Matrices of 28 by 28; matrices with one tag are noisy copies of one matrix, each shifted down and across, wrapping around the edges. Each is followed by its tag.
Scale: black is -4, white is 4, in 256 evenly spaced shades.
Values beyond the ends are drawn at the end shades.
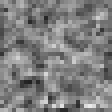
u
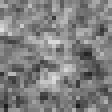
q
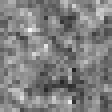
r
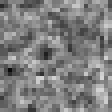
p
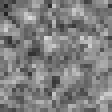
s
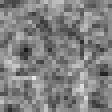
p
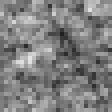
q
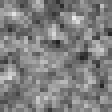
s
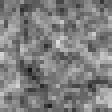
q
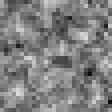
s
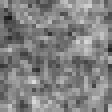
q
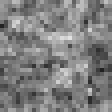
q
